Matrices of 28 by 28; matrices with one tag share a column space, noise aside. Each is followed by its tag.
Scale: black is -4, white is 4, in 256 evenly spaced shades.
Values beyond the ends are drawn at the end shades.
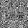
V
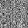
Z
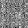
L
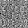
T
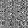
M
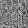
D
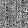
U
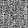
T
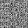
L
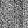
Z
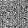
T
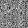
D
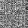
D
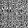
D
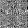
D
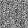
M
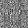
D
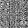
M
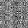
M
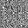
T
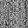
M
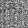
D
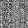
M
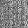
Z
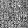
V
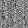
M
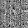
D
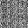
Z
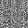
U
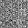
M
